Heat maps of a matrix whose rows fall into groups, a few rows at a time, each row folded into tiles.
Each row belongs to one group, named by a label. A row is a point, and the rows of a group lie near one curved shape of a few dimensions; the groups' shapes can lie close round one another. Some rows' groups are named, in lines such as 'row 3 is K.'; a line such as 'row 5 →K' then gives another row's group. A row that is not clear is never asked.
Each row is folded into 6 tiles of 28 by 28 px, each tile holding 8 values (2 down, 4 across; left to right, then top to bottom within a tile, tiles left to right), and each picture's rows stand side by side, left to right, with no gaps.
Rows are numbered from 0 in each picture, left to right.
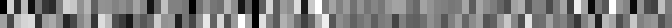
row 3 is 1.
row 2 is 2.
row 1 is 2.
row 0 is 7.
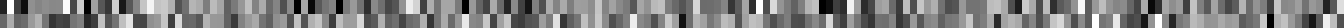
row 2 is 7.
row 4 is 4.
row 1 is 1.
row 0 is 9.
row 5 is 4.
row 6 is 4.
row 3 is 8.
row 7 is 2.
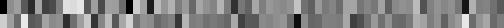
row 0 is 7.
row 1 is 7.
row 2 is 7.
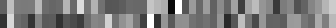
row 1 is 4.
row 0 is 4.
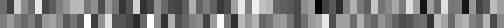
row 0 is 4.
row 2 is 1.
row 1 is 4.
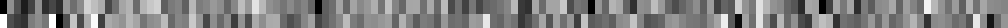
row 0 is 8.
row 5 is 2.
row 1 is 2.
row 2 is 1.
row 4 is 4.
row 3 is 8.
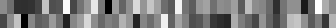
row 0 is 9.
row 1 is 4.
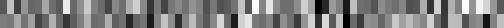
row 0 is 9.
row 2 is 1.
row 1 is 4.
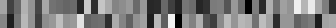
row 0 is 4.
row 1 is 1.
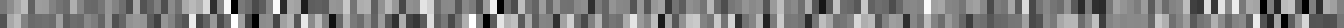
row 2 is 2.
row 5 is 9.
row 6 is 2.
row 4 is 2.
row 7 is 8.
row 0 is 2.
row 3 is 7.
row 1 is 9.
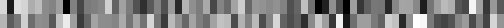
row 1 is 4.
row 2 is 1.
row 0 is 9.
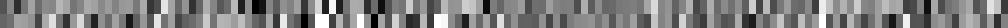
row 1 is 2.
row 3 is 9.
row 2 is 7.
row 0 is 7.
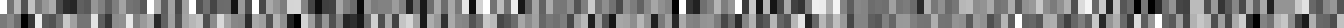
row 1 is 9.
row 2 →2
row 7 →7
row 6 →1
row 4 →9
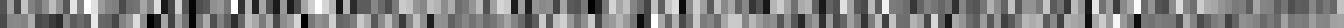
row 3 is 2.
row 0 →2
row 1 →9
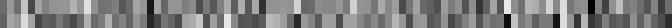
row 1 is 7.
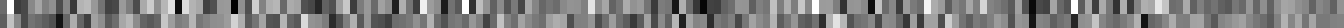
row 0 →4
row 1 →9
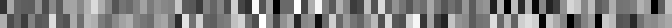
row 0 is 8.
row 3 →7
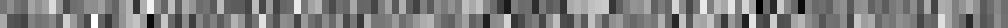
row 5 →7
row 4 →8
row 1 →1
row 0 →2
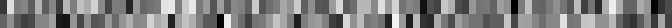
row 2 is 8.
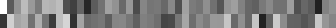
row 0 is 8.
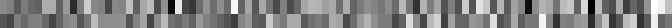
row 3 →9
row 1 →9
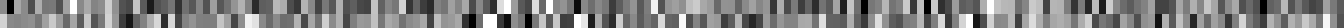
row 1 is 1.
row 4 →1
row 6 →4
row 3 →7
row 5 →9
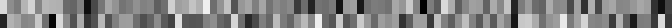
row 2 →1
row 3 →4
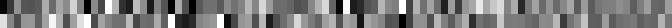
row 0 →1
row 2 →9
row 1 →8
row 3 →7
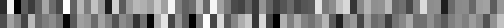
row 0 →9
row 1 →7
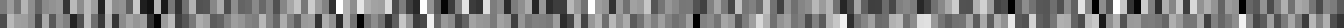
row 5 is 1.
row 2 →1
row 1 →1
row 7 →9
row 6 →1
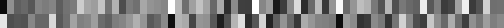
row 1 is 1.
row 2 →1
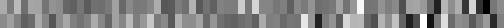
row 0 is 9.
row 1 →2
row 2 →2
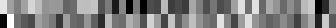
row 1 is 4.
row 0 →1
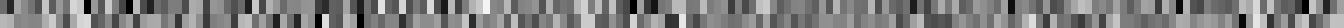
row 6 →7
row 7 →7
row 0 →1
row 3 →1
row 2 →9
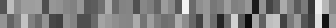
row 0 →9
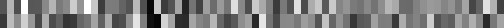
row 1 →2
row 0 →2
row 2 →2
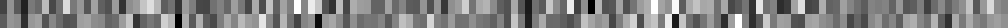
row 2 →1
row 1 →1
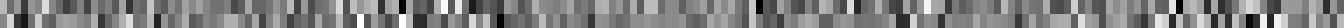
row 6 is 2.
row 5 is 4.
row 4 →8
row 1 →2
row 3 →2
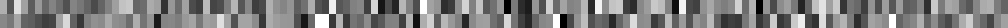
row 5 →8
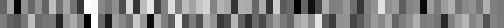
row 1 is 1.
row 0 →2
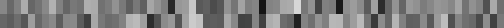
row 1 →7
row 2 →7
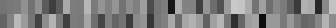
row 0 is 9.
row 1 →7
